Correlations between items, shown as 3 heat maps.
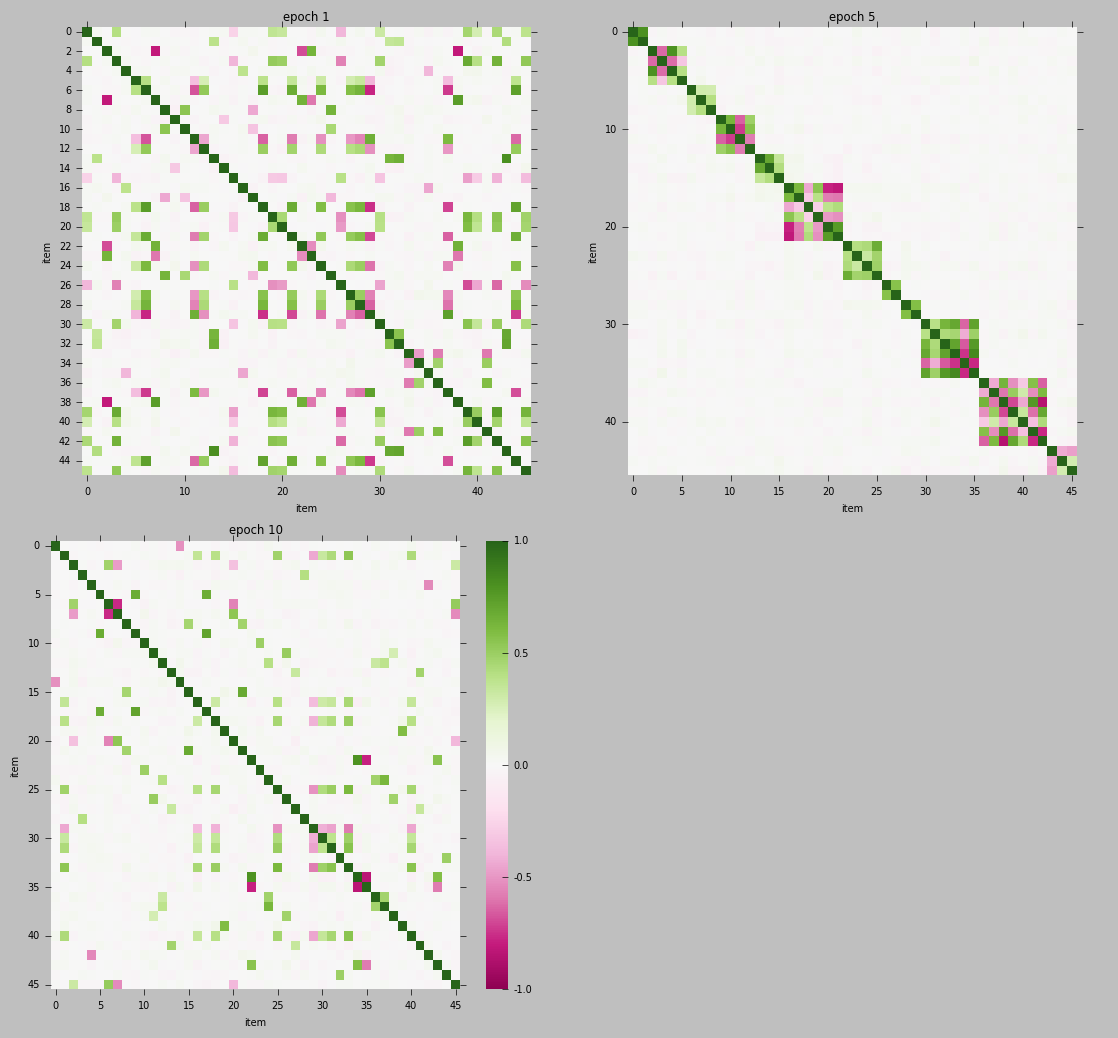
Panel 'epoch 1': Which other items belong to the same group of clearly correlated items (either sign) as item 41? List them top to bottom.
33, 34, 36
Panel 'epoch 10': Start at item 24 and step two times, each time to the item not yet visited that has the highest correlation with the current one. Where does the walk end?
36
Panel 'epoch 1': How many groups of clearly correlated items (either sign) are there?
8
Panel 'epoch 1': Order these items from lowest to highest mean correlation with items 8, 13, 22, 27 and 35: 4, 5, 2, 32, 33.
2, 4, 33, 5, 32
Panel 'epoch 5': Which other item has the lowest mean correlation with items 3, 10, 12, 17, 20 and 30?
11
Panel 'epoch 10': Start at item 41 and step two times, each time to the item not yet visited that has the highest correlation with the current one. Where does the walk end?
27
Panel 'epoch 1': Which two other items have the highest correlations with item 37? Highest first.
29, 11
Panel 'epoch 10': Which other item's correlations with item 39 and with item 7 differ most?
6
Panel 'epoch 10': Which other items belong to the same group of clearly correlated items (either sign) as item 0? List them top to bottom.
14
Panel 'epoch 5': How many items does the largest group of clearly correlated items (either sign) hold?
7
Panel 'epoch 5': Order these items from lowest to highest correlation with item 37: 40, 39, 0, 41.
41, 0, 40, 39
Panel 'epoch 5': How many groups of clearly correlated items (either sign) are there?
12
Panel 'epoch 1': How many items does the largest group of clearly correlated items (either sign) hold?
12
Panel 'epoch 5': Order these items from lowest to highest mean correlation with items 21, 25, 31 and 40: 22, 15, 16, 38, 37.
16, 38, 15, 37, 22
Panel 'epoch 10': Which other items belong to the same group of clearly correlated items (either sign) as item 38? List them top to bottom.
11, 26
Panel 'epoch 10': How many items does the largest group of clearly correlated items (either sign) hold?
9
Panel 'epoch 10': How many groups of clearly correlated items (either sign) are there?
14
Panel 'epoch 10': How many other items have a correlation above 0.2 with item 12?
3
